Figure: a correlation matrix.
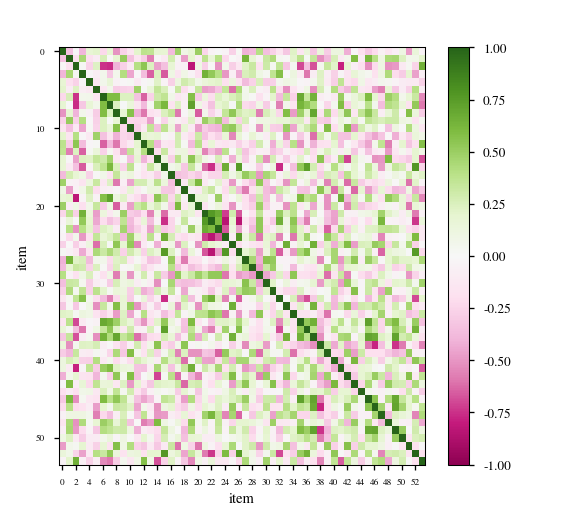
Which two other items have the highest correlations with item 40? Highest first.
43, 52
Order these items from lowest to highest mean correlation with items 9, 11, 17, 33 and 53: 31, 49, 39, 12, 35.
39, 35, 31, 49, 12
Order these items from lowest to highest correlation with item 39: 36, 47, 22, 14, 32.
22, 14, 47, 36, 32
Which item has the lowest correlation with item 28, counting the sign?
29
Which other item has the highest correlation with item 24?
26
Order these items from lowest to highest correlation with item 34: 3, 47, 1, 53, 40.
40, 3, 1, 53, 47
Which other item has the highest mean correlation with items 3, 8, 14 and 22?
21
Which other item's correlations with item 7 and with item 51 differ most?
19
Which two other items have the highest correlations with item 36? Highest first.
15, 52
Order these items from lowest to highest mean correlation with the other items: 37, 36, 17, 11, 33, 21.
11, 17, 21, 33, 36, 37
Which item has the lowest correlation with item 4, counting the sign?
27
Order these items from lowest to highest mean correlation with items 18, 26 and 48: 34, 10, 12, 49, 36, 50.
12, 34, 50, 49, 10, 36
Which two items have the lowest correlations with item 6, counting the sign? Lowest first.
2, 12
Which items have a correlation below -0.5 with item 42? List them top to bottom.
14, 17, 20, 29
